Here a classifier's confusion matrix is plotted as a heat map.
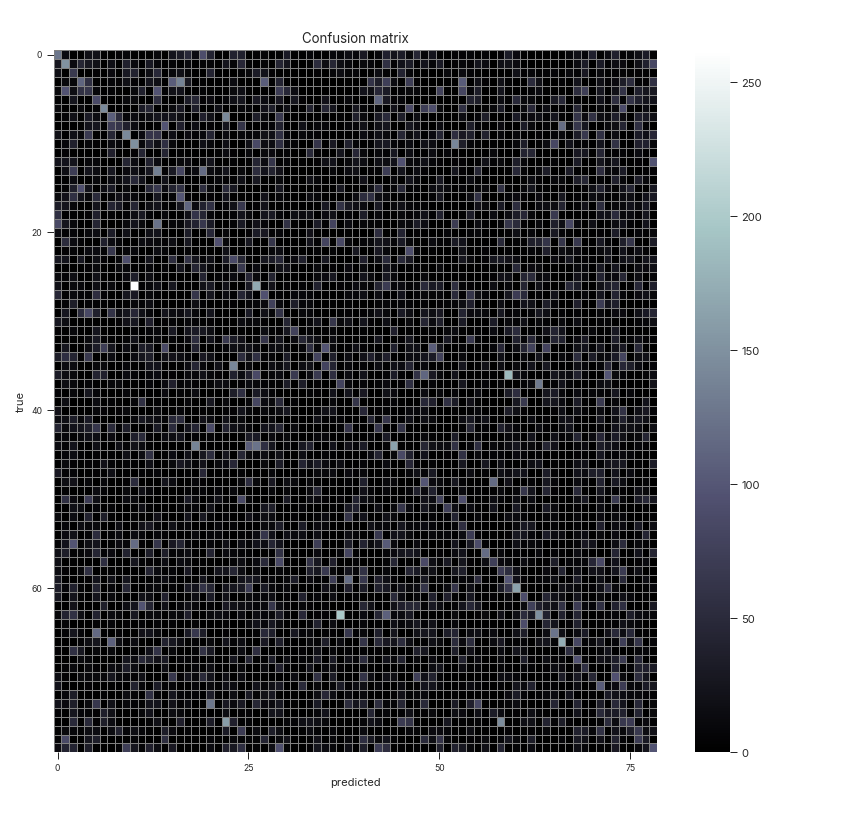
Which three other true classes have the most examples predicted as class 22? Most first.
75, 7, 32
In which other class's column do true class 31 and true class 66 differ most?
7
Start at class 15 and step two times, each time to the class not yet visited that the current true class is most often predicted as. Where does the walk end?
16
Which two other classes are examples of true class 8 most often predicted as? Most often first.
66, 14
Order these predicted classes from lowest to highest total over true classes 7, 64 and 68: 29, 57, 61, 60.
57, 60, 29, 61
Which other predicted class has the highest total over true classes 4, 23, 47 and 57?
29
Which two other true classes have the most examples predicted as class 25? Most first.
44, 60
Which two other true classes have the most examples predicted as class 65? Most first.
10, 18
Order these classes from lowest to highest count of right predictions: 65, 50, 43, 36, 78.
43, 36, 50, 78, 65
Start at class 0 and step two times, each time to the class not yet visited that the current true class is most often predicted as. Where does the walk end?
13
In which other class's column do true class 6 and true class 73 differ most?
20
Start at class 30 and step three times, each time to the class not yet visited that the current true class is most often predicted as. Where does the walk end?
38
